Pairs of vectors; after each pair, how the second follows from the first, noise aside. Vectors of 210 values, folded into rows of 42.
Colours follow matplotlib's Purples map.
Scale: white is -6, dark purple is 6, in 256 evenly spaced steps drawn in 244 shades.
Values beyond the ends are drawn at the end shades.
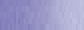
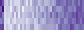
wrapped around, negated, scaled up.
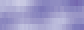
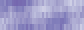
negated.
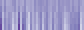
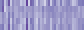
wrapped around.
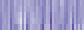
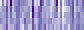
reversed, scaled up.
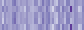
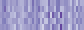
wrapped around.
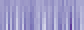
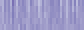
reversed, shrunk.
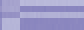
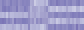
wrapped around.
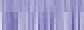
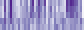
reversed, scaled up.
